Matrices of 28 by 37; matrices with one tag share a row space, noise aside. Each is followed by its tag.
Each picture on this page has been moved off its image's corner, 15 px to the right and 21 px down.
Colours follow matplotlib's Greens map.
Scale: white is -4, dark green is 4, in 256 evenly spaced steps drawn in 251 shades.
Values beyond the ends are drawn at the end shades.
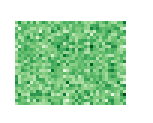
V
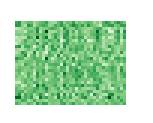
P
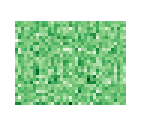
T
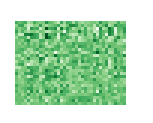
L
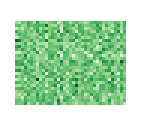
P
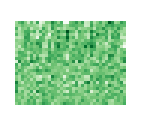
V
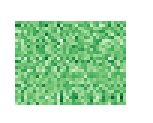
P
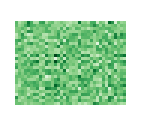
L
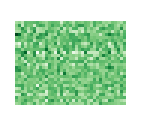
P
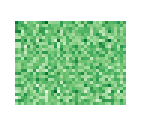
P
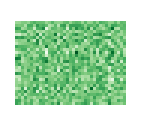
P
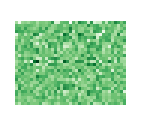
T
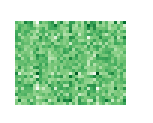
T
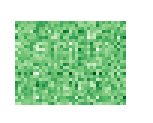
T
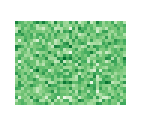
T
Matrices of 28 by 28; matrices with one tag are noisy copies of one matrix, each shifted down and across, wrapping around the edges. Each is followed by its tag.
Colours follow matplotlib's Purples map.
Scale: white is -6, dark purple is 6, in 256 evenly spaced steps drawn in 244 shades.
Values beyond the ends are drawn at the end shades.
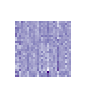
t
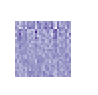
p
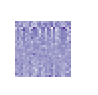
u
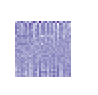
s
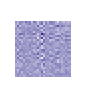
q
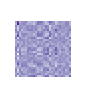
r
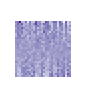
u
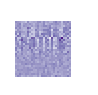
u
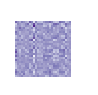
r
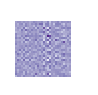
q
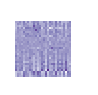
s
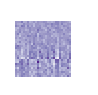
p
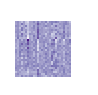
t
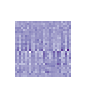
s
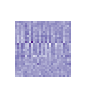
s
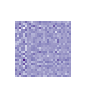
q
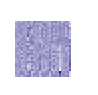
t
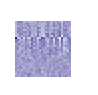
u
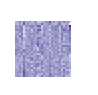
t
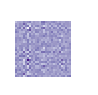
q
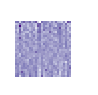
p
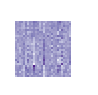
t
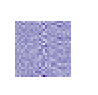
q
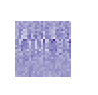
u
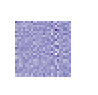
q
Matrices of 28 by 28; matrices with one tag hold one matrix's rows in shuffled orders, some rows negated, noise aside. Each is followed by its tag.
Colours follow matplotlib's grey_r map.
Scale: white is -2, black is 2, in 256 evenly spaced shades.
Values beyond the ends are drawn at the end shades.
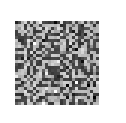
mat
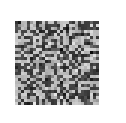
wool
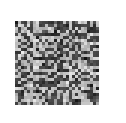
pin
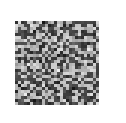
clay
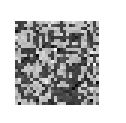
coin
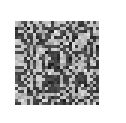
mat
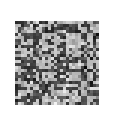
coin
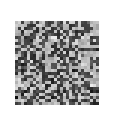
wool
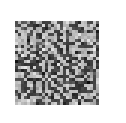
clay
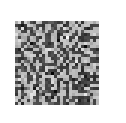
wool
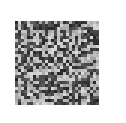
pin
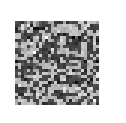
coin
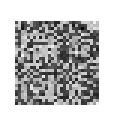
pin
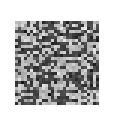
coin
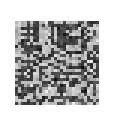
coin
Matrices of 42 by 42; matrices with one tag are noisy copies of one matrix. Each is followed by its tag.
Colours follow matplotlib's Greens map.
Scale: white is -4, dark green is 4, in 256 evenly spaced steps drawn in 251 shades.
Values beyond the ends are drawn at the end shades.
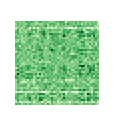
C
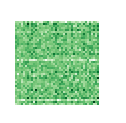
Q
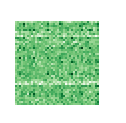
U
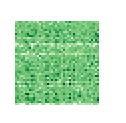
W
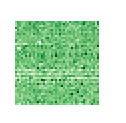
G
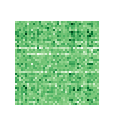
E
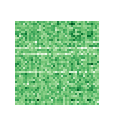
E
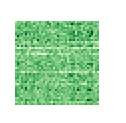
E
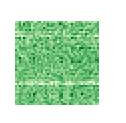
U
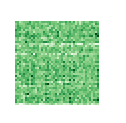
W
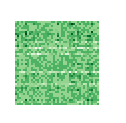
E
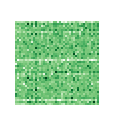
Q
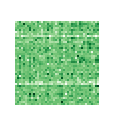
U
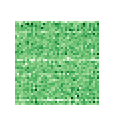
Q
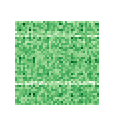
U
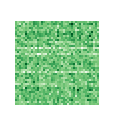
E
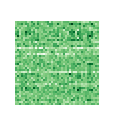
E
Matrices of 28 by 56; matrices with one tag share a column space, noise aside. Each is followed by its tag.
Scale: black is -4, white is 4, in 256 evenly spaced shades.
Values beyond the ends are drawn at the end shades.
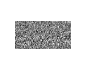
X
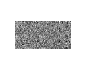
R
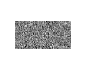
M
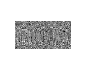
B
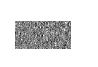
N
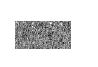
N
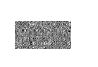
B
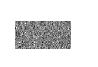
M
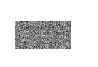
M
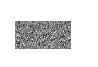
X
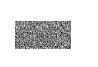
M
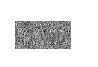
B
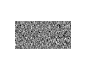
X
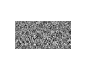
X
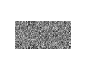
M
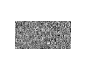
N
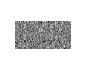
R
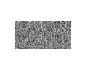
R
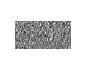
N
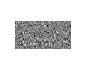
X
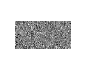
M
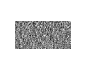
N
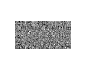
M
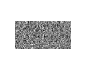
R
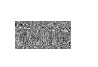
B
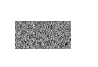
X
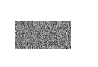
M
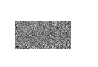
M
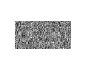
N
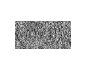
N
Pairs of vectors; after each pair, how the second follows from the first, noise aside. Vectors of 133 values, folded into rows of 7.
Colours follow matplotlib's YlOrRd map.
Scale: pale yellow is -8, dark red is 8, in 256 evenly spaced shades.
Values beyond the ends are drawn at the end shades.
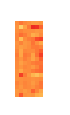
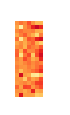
scaled up.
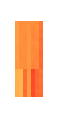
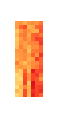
scaled up.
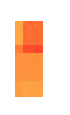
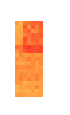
copied.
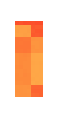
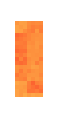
reversed, negated, shrunk.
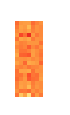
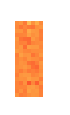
reversed, shrunk.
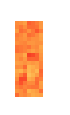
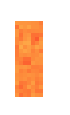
reversed, shrunk.
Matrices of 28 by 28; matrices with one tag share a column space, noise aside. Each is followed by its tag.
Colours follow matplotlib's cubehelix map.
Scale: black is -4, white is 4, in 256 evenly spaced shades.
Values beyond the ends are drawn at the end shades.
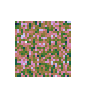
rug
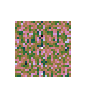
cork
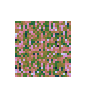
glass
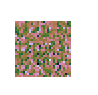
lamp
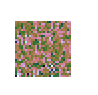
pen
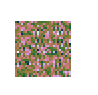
cork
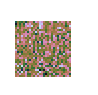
pen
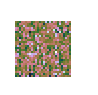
lamp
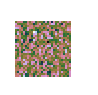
cork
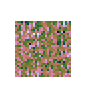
glass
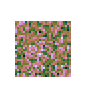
lamp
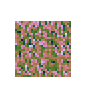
glass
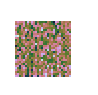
lamp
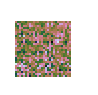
pen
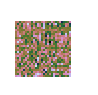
pen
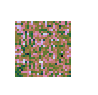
glass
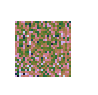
pen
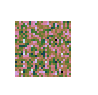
glass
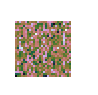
rug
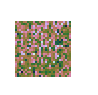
glass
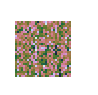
lamp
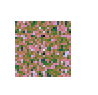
lamp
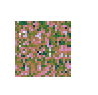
glass
